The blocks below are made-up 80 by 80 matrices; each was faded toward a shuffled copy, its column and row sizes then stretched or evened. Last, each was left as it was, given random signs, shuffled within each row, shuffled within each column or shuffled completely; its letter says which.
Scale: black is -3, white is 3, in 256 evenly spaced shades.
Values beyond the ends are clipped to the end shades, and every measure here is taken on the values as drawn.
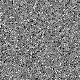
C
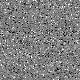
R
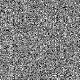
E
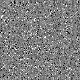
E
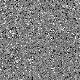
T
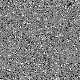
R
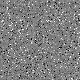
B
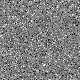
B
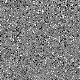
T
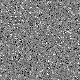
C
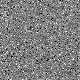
C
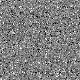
T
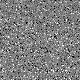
R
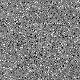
R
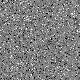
B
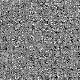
E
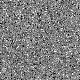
B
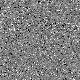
R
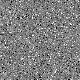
R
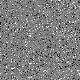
C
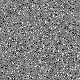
B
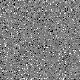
E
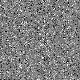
C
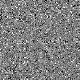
E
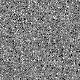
R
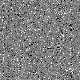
C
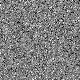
B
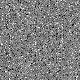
C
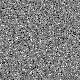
B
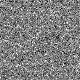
R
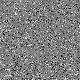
R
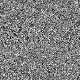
T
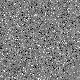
B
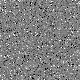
B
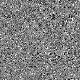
E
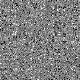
E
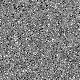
B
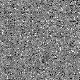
E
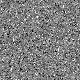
B
